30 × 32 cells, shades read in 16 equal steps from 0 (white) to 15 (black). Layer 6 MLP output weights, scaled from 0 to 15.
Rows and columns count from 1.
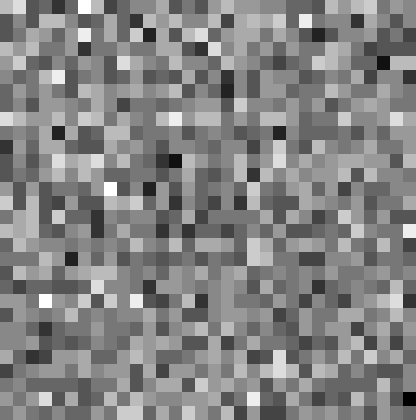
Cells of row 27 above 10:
2
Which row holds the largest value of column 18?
7
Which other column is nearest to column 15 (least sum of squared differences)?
23
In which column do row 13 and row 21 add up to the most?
20
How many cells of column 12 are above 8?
9
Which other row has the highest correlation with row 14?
15
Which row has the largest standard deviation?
22
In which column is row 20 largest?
1
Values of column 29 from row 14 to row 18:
9 10 9 7 9
